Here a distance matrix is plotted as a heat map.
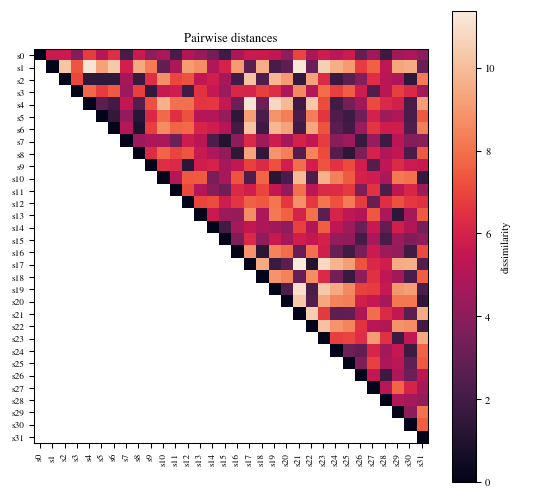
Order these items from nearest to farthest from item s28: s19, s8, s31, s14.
s14, s31, s8, s19
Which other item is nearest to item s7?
s15
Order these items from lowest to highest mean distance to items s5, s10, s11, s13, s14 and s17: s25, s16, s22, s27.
s22, s16, s25, s27
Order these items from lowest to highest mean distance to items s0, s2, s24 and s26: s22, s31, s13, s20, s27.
s13, s27, s31, s20, s22
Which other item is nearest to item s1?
s19
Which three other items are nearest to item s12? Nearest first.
s9, s3, s27
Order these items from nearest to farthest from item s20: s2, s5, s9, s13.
s9, s13, s5, s2
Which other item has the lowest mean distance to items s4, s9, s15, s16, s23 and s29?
s30
